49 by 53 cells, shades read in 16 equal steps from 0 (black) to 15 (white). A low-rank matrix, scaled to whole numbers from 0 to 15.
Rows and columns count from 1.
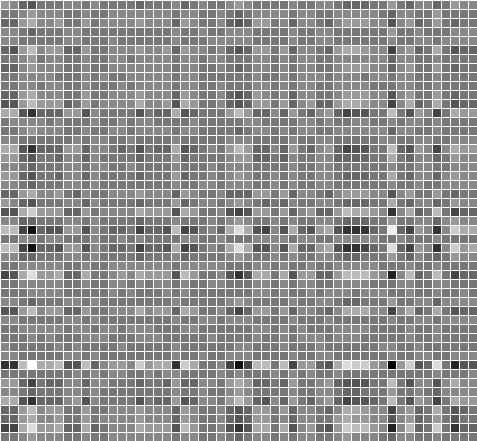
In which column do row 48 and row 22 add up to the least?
44
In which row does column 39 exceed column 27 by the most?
41
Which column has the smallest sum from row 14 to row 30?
4
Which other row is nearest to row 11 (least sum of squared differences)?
3
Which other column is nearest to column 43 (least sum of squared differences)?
15
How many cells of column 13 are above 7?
23
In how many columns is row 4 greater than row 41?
19
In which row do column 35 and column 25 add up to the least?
26
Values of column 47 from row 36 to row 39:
8 7 7 8
